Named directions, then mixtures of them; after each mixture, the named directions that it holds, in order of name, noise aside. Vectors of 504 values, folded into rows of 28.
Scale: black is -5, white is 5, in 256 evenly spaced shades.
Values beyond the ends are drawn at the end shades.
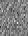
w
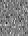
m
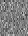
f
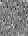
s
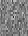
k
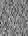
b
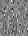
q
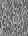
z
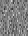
q.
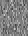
q, z.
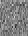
k, s, z.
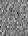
w.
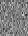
f.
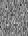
m, w, z.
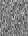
f, k, z.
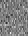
m.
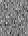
m.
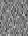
b, f.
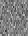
b, f, s.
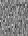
k, s, z.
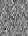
b, k.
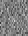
b, m, w.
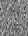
w.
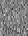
b, q, z.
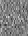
m, s, z.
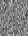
f, q.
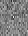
k, q, s.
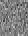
m, s, z.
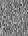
z.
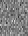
m, w.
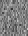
q, w.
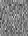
b, k, z.
